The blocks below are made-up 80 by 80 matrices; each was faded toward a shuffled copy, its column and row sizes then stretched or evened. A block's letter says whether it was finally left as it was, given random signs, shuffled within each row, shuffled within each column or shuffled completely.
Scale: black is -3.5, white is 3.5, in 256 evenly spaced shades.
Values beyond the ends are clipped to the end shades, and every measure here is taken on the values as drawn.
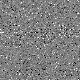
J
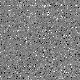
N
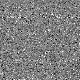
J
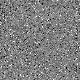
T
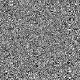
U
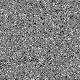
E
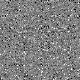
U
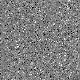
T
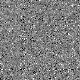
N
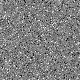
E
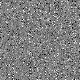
T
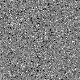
T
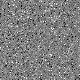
T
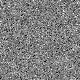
E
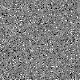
N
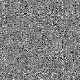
U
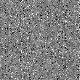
T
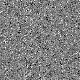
T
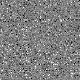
U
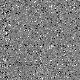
N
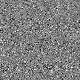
J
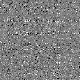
U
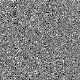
N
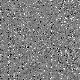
T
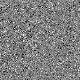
N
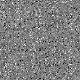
U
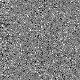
T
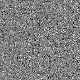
T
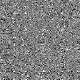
U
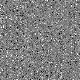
T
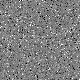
E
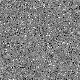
J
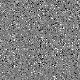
U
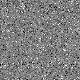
J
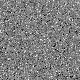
E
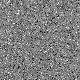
E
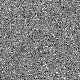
E
